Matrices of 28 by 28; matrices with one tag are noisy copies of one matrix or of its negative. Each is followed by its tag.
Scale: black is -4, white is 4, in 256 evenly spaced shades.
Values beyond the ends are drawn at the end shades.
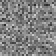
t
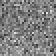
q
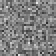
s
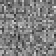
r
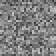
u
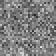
q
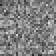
r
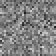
u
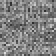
t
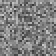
s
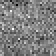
q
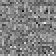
t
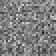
u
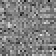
t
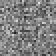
s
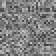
t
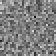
r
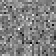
u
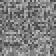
q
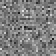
s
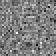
s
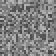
r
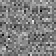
t
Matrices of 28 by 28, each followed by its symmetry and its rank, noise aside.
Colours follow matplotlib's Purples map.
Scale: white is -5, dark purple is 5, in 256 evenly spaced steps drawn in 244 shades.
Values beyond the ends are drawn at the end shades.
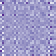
no symmetry, rank two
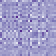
symmetric, rank two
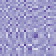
no symmetry, rank three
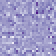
antisymmetric, rank four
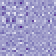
no symmetry, rank two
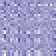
no symmetry, rank three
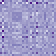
symmetric, rank two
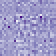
antisymmetric, rank four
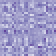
antisymmetric, rank two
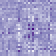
no symmetry, rank two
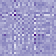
symmetric, rank two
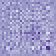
symmetric, rank four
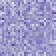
no symmetry, rank four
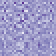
no symmetry, rank three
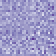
antisymmetric, rank four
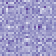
antisymmetric, rank four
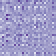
antisymmetric, rank four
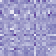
symmetric, rank two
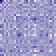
symmetric, rank four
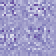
no symmetry, rank three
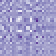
symmetric, rank three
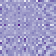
no symmetry, rank three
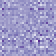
no symmetry, rank four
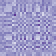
symmetric, rank two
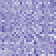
antisymmetric, rank four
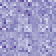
no symmetry, rank three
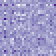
no symmetry, rank four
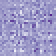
antisymmetric, rank four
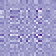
no symmetry, rank two
